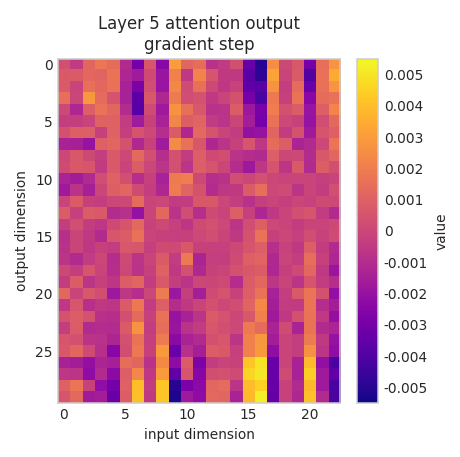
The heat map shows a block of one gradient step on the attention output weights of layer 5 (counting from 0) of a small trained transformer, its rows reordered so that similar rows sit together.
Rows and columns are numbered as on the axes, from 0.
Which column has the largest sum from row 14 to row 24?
16
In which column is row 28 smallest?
9
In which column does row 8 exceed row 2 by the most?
6
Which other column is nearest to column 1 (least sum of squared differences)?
12
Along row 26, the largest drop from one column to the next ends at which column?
17
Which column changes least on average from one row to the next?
7
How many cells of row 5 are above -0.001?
18
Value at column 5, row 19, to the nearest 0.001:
0.001
